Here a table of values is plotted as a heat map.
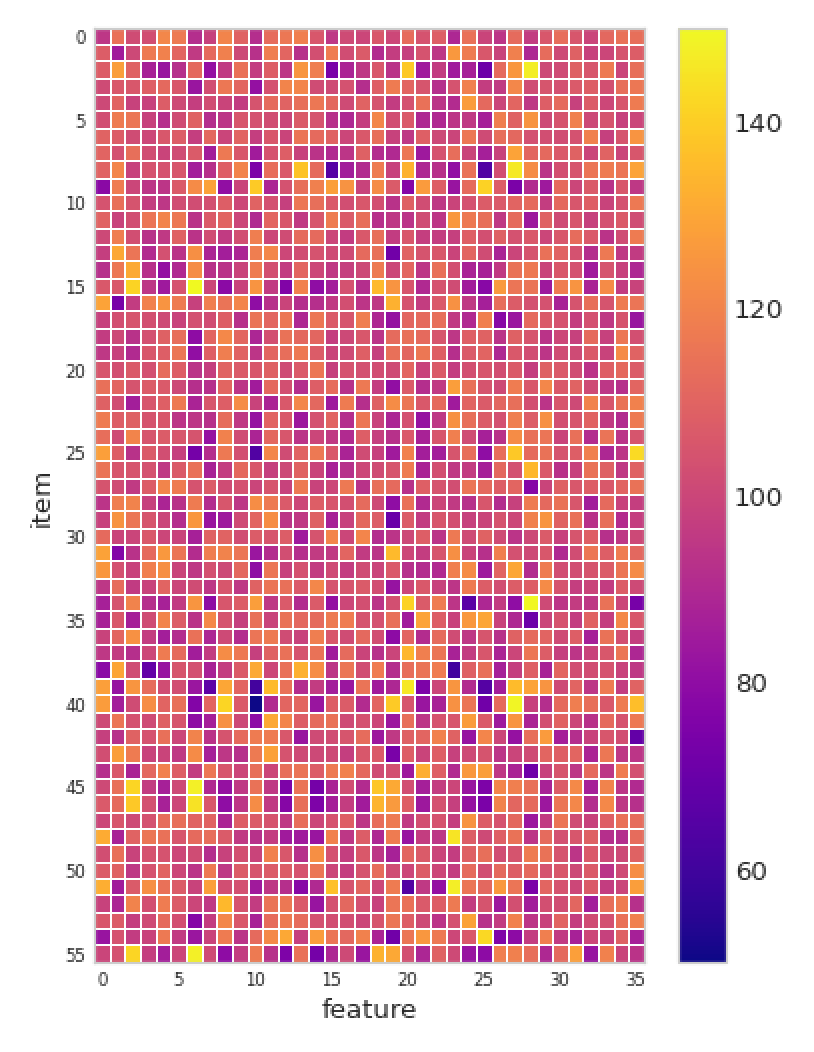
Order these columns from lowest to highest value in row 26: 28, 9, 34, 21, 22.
21, 34, 22, 9, 28
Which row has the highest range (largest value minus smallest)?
40
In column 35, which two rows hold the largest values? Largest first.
25, 40
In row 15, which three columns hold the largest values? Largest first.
6, 2, 18
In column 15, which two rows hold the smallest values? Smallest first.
8, 2
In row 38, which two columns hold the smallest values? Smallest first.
23, 3
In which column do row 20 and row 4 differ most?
24
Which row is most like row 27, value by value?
47
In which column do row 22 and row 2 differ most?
28
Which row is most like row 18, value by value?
19
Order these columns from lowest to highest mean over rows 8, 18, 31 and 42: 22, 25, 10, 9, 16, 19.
10, 25, 16, 22, 19, 9
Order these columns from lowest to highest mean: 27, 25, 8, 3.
25, 3, 8, 27
